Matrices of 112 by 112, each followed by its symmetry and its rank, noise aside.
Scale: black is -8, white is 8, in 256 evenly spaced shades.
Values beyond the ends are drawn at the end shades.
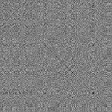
symmetric, rank seven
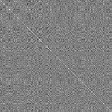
symmetric, rank five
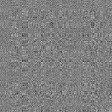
no symmetry, rank five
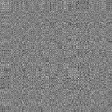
symmetric, rank seven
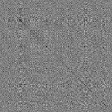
symmetric, rank six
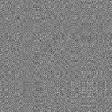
symmetric, rank six
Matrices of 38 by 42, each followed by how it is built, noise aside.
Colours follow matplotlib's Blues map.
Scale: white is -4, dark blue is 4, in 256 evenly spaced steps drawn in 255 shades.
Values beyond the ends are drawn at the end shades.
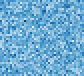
repeating rows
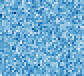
noise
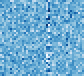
uneven columns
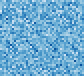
repeating columns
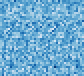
repeating columns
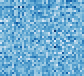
low rank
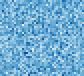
repeating columns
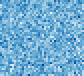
uneven columns
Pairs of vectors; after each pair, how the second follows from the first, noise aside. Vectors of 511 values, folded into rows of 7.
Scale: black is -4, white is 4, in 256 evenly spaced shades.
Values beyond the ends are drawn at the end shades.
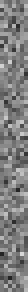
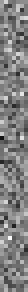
wrapped around.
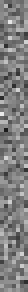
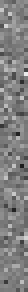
wrapped around, partly zeroed.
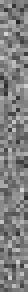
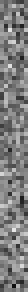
reversed.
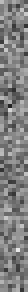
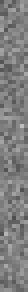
wrapped around, shrunk.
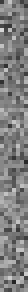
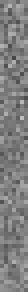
wrapped around, shrunk.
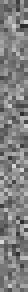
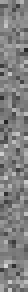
reversed, negated, partly zeroed.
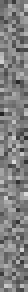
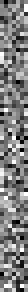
scaled up.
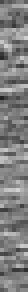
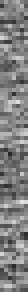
reversed.
